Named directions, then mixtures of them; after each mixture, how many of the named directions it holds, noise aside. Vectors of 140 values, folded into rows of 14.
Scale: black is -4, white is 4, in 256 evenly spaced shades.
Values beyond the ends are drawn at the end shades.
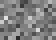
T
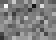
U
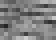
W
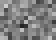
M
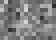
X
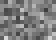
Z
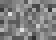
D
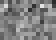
two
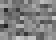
three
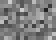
two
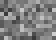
two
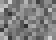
three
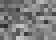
four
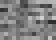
three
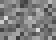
one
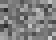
four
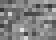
two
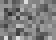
four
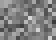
two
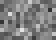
one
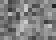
three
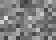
one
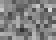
one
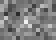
three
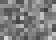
one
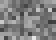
four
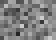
two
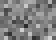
three
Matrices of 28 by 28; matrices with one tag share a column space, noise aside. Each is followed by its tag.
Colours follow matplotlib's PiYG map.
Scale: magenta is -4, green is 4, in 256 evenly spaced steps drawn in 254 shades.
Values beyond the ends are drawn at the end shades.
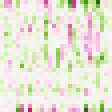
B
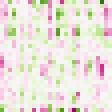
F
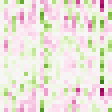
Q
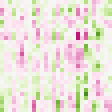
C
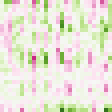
B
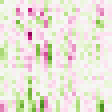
C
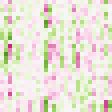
C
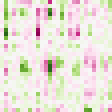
F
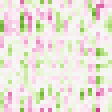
Q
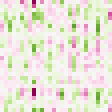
Q
